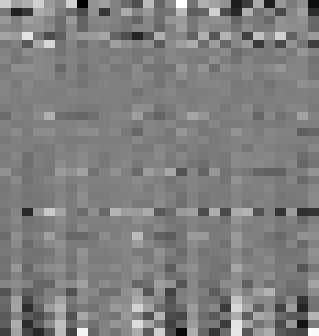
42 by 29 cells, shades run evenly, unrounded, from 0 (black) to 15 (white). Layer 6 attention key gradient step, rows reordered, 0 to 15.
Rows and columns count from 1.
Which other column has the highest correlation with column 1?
7
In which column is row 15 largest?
5
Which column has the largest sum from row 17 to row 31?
22
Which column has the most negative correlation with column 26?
12
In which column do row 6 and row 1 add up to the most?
17
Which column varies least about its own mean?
9
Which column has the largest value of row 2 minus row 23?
20
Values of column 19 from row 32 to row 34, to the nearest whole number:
7 7 7
